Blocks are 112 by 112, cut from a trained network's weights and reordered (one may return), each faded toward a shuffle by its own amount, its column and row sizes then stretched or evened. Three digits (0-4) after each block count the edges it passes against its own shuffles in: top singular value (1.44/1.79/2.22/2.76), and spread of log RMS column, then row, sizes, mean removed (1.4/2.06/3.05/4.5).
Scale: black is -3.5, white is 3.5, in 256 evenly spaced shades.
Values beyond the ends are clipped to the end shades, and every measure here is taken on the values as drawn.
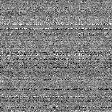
3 2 3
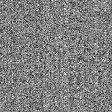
1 1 1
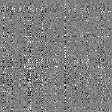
2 3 3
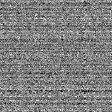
3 2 2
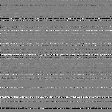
4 1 4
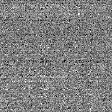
1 2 2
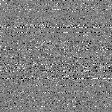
2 0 3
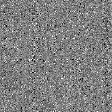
0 2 1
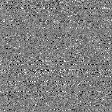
0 0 3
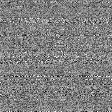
0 0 3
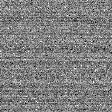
2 1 1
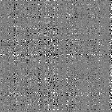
1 3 3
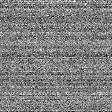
3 1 2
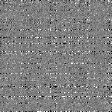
1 2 3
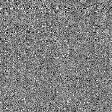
1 1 2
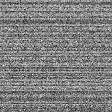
4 1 0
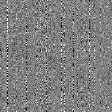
3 3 0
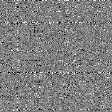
1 1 3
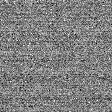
1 0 1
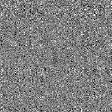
2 2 2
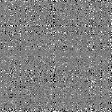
1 3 3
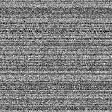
4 1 2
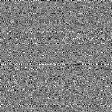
3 1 3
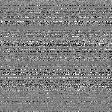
2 1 4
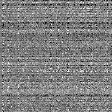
4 3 2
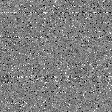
1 0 2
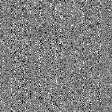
0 3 1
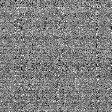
1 2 1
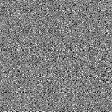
3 0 2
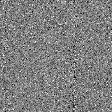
0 1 0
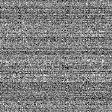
3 2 1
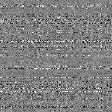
1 2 4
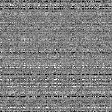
4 2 3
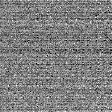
3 2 1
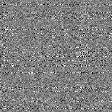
2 1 3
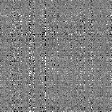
1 3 2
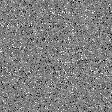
0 0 1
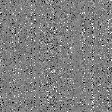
0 3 1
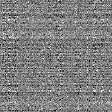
3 3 1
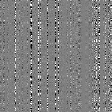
4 4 1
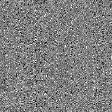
2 2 0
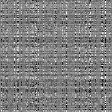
4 4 0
